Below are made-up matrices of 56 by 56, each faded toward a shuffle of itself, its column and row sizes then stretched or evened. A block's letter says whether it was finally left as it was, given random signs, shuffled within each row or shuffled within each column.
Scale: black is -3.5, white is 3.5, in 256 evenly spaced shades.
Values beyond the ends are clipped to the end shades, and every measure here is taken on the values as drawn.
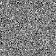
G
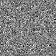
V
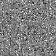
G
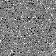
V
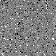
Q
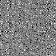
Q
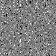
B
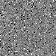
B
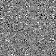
Q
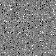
G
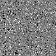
G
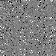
G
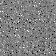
V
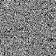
Q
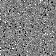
B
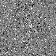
B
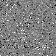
V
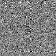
Q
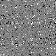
Q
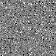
Q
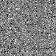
B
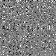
Q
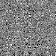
Q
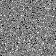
V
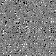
Q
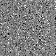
B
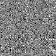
Q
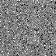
B
